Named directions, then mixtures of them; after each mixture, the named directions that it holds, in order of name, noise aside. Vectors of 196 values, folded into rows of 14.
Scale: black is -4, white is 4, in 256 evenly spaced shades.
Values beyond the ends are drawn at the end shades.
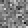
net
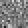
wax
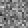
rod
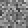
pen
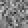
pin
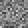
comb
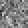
pin.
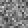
pin, rod.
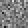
comb, wax.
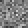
comb.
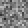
rod.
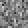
pin, rod, wax.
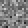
comb, net, pen.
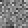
comb, pen, pin.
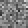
pen.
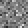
comb, net, rod.
